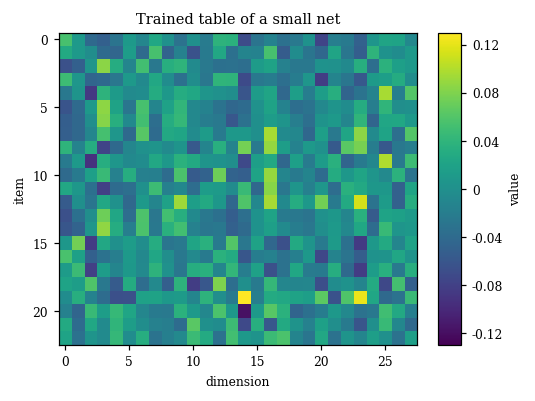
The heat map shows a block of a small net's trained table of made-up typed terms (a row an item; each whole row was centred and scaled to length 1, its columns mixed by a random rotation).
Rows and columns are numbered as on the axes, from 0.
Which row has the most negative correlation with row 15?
8
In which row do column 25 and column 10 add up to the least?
18
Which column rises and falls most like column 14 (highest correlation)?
22
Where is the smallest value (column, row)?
14, 20
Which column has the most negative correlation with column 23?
5
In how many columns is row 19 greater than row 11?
19
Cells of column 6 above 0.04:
6
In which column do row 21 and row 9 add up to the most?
25
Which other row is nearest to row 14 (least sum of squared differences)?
2
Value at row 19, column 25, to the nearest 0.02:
-0.04
